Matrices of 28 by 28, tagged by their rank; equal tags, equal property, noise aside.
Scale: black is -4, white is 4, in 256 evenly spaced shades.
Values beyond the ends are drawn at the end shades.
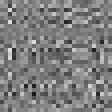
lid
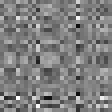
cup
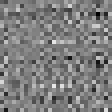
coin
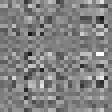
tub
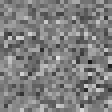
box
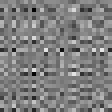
cup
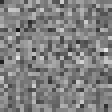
box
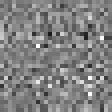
lid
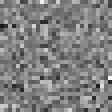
coin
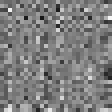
lid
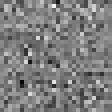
box
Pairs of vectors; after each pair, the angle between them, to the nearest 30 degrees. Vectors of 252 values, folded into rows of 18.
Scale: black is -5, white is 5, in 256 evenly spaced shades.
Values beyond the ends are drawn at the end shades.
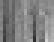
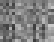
60 degrees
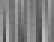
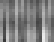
30 degrees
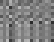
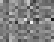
120 degrees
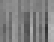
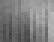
60 degrees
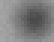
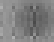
30 degrees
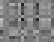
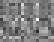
150 degrees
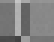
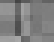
150 degrees
